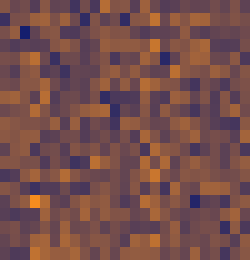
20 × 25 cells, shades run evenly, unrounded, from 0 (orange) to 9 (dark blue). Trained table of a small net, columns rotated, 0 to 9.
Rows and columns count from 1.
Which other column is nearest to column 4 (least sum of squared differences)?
15
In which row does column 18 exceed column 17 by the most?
13
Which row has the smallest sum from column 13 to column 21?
4
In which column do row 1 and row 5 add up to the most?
17
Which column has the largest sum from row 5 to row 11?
12
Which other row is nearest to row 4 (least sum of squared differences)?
14
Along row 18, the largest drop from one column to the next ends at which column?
24
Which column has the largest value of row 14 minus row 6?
18
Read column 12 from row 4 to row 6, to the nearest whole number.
4 7 4
